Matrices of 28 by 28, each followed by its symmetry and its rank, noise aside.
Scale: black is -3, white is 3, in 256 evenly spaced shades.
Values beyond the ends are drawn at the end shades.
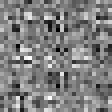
antisymmetric, rank four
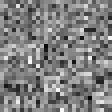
no symmetry, rank eight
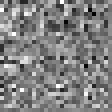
no symmetry, rank six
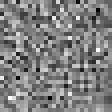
antisymmetric, rank eight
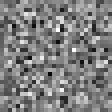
antisymmetric, rank eight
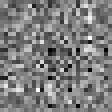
symmetric, rank four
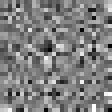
symmetric, rank four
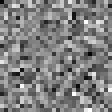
symmetric, rank six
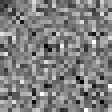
symmetric, rank eight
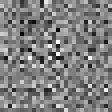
no symmetry, rank six
